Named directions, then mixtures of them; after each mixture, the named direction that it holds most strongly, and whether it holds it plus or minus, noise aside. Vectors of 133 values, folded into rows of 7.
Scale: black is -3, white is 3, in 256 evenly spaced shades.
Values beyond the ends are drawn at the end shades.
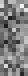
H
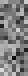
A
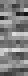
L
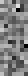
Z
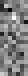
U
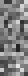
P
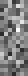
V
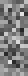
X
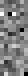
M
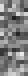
L, minus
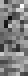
P, plus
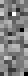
M, plus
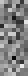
A, plus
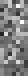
V, plus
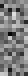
U, plus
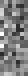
V, minus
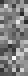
A, minus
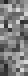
P, plus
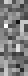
P, minus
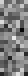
P, plus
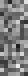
P, plus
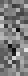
A, minus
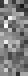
H, minus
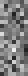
U, minus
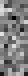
U, minus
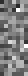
Z, minus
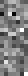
M, minus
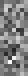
X, plus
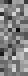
A, minus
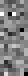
M, plus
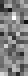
U, plus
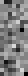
P, plus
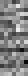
L, minus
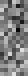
V, minus
